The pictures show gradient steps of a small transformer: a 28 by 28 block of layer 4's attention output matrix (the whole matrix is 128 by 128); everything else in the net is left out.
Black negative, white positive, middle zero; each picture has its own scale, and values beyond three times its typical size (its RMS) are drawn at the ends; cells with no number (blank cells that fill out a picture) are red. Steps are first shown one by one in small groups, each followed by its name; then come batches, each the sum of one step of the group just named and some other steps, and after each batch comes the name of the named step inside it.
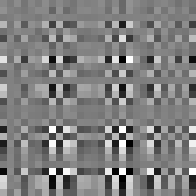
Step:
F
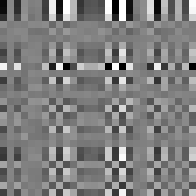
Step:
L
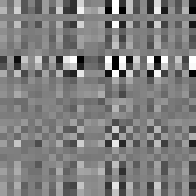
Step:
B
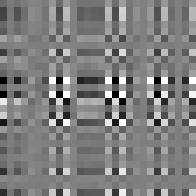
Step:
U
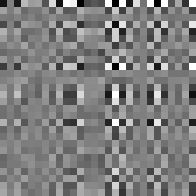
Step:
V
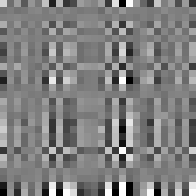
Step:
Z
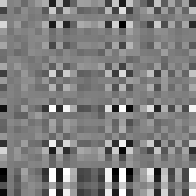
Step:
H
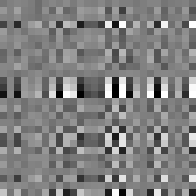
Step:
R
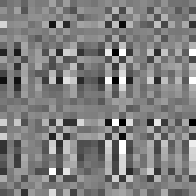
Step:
F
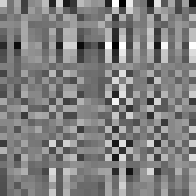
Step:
H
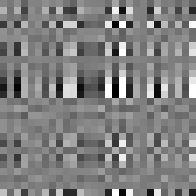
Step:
R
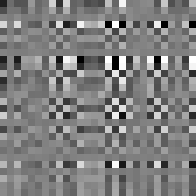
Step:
B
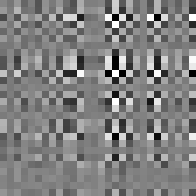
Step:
B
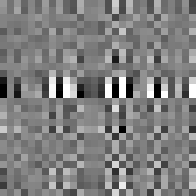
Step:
R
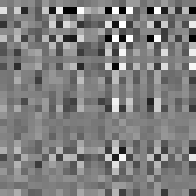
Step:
V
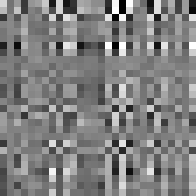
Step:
H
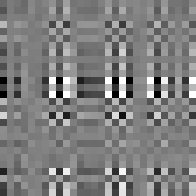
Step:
U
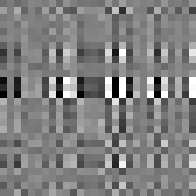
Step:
R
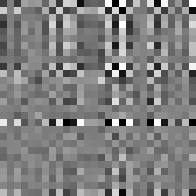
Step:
V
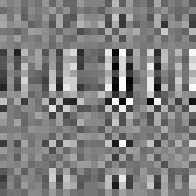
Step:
H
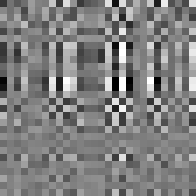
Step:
V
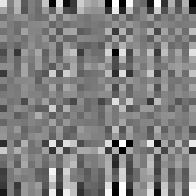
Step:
H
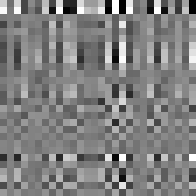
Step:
B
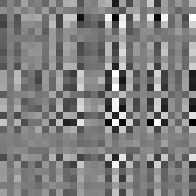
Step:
V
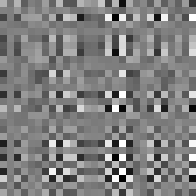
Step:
F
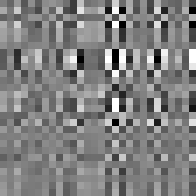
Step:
B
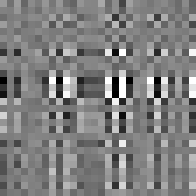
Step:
U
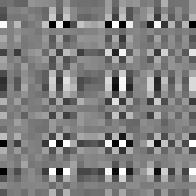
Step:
H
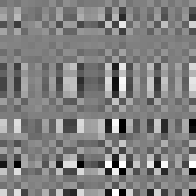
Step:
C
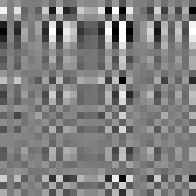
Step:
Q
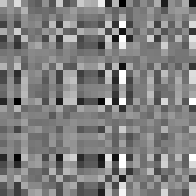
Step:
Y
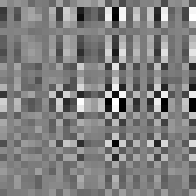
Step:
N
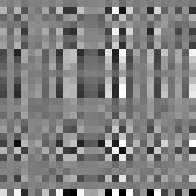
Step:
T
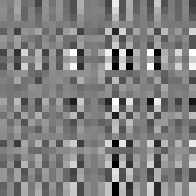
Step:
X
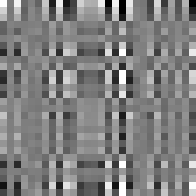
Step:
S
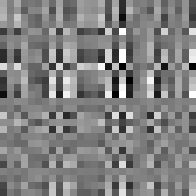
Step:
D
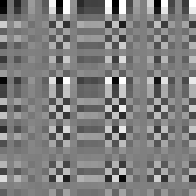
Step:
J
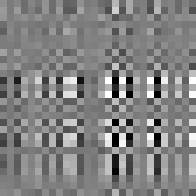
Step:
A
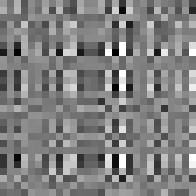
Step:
Y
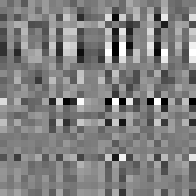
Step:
N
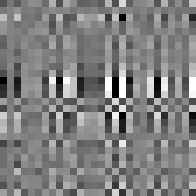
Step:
C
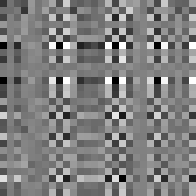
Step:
J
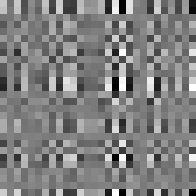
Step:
C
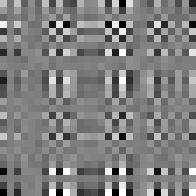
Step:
S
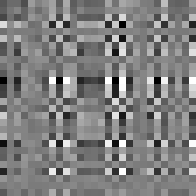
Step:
J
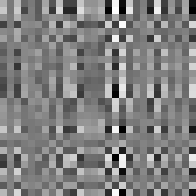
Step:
C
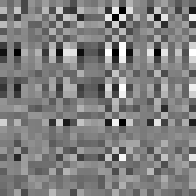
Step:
T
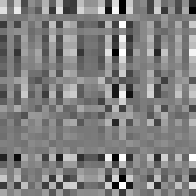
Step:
Q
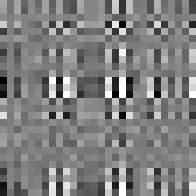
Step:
S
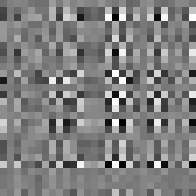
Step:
N
